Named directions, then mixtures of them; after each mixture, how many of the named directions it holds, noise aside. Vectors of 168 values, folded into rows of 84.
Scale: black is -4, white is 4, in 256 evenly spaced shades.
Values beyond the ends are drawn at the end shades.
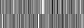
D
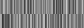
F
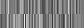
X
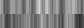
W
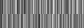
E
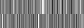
one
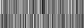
four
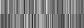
three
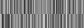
one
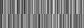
one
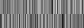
four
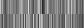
four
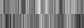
one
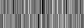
two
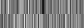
two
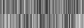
four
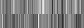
two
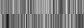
three
